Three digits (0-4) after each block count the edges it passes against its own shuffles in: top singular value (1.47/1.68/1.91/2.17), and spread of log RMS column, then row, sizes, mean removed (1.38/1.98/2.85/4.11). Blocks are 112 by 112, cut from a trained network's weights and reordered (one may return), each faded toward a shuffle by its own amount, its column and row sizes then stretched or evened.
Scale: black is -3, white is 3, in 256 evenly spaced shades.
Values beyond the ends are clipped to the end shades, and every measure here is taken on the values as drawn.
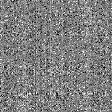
1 0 2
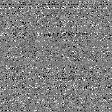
0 1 3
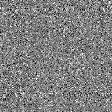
1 0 1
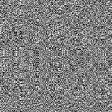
4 2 1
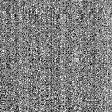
2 0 1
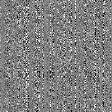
2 4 1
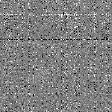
1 3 2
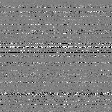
3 0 4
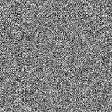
4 1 1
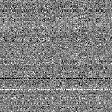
4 2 2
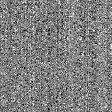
1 1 1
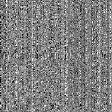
3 3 1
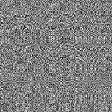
4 2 2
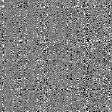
2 4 2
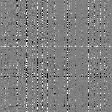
3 4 2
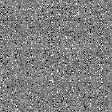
0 3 1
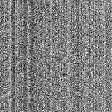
4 0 0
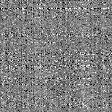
2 0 3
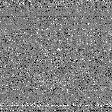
0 0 3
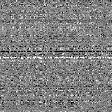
4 1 3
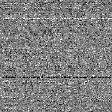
3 1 2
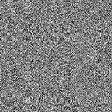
4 2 0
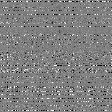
0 1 4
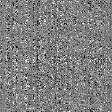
0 3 2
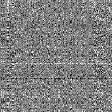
3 3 0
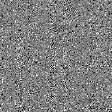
0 3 1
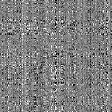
3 3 3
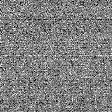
2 1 0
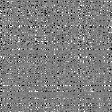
1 3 4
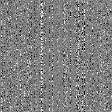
0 4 0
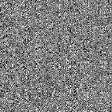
0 3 0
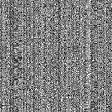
4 0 1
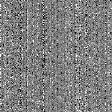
2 3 0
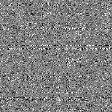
2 2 3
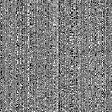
3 3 0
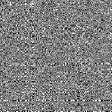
4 2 3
